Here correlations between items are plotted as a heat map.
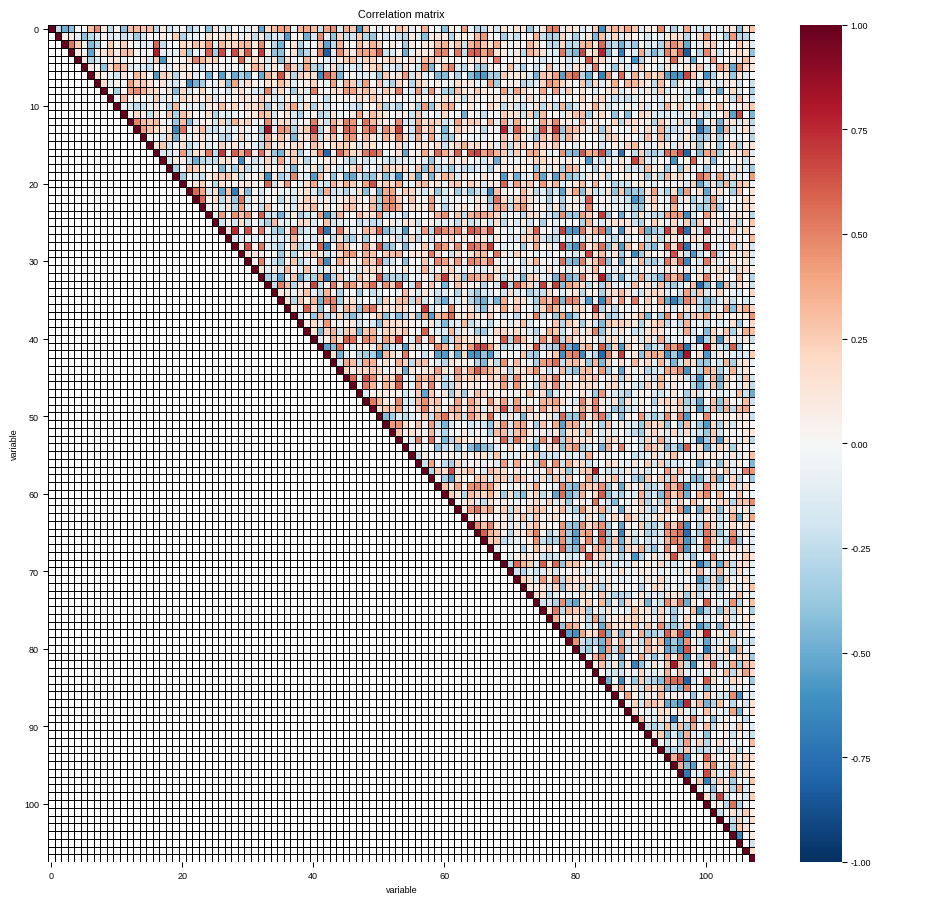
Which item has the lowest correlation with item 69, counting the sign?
99
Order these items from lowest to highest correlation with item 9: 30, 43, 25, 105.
25, 43, 30, 105
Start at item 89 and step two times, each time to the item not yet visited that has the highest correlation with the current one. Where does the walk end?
98
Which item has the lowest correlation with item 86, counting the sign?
105
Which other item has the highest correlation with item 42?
97
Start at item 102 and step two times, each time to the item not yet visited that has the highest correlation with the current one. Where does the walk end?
19
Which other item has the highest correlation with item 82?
95
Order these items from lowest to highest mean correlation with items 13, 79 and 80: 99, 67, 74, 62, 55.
74, 99, 67, 55, 62
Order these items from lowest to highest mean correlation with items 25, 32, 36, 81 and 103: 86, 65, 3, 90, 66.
86, 66, 65, 90, 3
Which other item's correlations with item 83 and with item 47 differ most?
57
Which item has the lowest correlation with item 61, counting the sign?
58
